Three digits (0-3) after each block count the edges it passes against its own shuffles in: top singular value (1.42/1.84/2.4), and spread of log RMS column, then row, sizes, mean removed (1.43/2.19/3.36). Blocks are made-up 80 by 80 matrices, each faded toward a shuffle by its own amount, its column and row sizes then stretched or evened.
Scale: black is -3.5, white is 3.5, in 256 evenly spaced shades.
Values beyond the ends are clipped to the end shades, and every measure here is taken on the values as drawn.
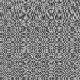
3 1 1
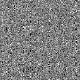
1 2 0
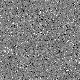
0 0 0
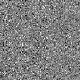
2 1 0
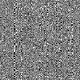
2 2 0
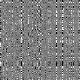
3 3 1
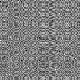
3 1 1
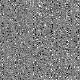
0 2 0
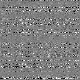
0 1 3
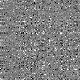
2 1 1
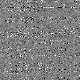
0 1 2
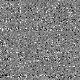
1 1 2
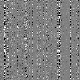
3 3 1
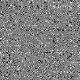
1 1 2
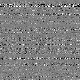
2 0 3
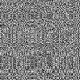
3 1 1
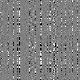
3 3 1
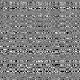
3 0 3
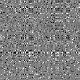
3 1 2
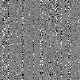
0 3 1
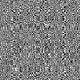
3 2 1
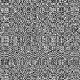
3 1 1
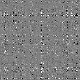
2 2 2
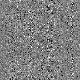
1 2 0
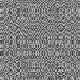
3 2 0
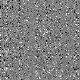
1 2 0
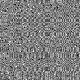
3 0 0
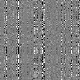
3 3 0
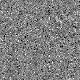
1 1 0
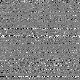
1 0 3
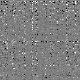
1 2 2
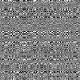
3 1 3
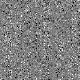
1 2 0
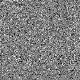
0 0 1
